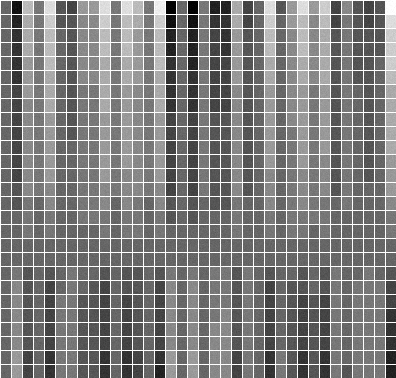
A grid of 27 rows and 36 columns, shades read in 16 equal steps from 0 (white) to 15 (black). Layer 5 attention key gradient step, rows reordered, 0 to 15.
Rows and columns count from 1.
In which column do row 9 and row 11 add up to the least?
36
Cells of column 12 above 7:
12
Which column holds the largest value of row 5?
18
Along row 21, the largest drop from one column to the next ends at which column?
16
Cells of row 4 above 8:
16
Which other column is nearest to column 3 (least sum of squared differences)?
13
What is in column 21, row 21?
8
